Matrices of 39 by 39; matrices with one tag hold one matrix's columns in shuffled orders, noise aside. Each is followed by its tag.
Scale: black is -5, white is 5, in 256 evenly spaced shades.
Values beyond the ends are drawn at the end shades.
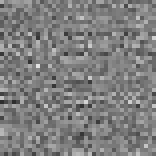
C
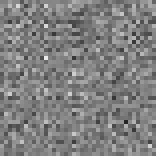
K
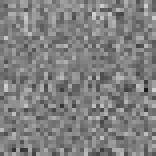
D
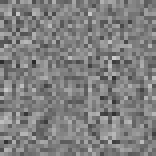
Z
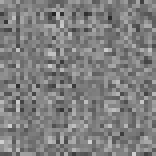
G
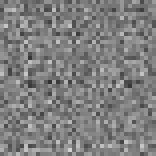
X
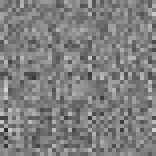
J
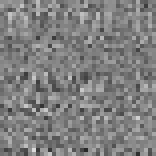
D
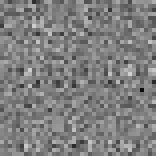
X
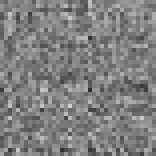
D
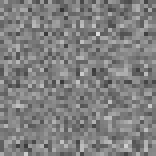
X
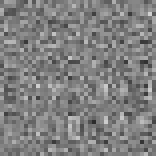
Z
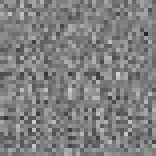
J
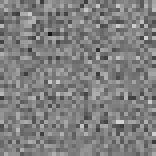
K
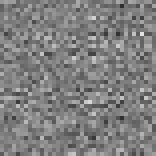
C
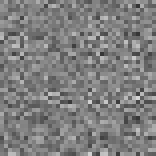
C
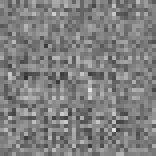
J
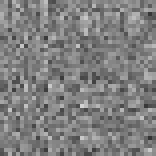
D
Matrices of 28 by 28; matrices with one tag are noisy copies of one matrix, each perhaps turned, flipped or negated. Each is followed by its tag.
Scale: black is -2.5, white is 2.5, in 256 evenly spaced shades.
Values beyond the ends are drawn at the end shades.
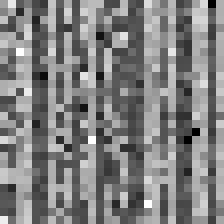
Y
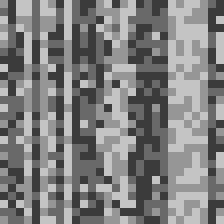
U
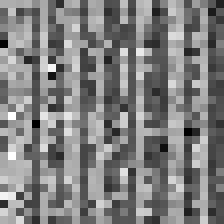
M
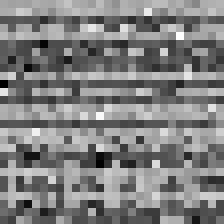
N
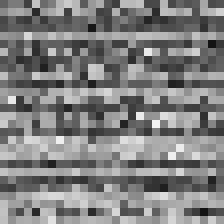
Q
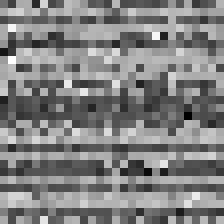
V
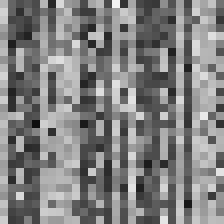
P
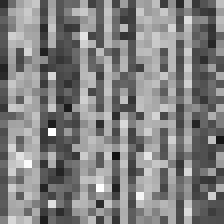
P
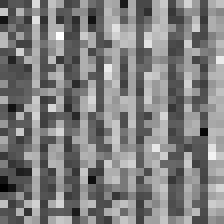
M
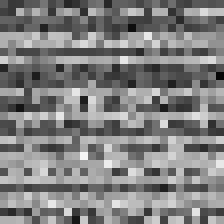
Q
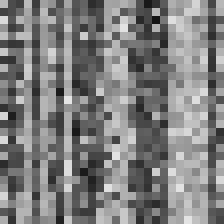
U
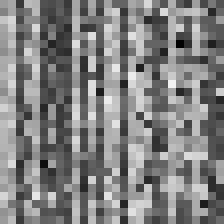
N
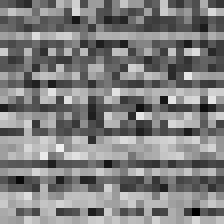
Q
